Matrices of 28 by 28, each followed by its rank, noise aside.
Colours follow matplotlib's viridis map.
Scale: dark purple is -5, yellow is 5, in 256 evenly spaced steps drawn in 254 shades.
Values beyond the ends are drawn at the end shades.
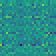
five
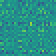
four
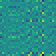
three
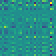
two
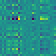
two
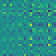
two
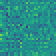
four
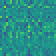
three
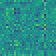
five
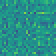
four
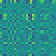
two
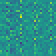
three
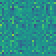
three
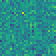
five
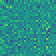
five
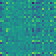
two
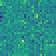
five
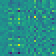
two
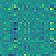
two
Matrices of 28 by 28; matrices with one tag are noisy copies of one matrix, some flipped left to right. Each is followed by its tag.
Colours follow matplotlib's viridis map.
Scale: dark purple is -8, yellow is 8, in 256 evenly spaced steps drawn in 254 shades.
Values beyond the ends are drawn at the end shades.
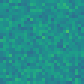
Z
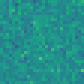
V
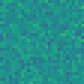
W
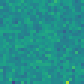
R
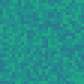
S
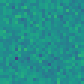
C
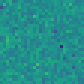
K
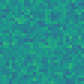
W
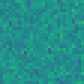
C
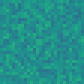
C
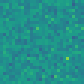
Z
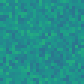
C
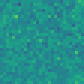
S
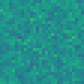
S
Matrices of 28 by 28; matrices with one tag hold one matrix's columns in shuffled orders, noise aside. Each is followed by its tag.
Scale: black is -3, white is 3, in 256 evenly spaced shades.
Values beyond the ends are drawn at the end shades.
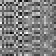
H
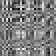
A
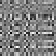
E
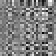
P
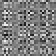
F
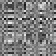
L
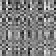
A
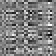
F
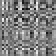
A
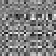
E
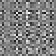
F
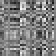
A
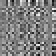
P
